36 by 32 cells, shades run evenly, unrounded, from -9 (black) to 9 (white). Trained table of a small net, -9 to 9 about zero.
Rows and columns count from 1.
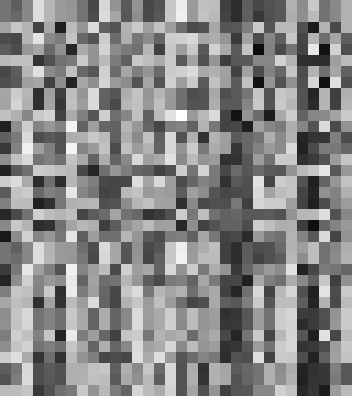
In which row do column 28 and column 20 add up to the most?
23
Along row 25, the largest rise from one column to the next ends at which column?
7
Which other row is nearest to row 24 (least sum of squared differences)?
2
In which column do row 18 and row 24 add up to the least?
22
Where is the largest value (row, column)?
11, 17
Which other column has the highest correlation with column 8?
14
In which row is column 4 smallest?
19
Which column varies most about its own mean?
29
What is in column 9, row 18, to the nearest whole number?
-1
